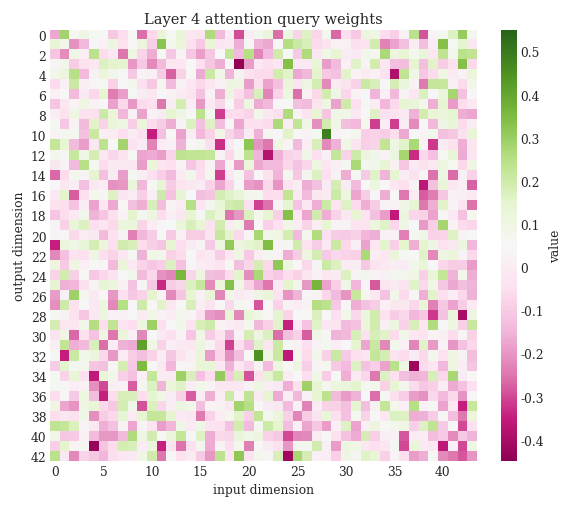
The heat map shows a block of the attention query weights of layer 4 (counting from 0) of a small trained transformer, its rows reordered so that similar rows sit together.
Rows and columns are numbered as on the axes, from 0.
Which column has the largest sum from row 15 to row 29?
27
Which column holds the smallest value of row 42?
24
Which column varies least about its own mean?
3
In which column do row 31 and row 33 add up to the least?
37
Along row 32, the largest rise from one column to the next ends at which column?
2
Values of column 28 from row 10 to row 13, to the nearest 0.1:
0.5 -0.2 0 0
